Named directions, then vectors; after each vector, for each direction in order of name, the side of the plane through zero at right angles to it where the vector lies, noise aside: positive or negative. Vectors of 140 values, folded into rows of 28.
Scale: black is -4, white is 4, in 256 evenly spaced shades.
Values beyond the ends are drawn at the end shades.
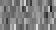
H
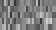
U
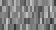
negative, negative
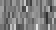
positive, negative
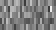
negative, negative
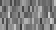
positive, positive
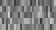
positive, positive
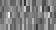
negative, positive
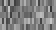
positive, positive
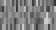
negative, positive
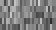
negative, negative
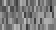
positive, positive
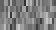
negative, positive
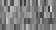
negative, negative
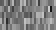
positive, positive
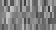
negative, negative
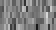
negative, positive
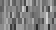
negative, positive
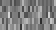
positive, positive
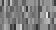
negative, positive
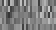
positive, positive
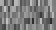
negative, negative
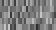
negative, positive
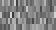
positive, negative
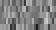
negative, positive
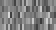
negative, positive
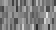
negative, positive
